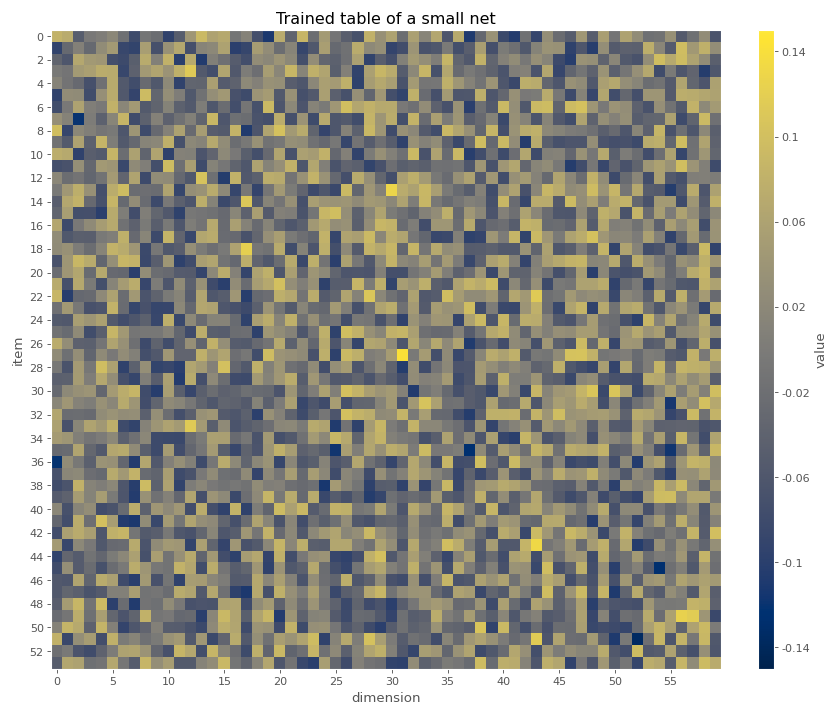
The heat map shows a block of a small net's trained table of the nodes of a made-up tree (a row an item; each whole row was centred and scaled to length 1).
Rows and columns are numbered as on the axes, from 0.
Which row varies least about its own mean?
16
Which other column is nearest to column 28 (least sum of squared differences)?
29
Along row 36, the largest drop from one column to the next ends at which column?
36
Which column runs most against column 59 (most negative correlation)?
12
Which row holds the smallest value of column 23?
53
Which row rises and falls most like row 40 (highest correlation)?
43
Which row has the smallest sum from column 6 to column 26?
23
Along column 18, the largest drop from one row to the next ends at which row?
25
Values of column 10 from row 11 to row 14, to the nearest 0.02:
0.1 0.02 0.06 0
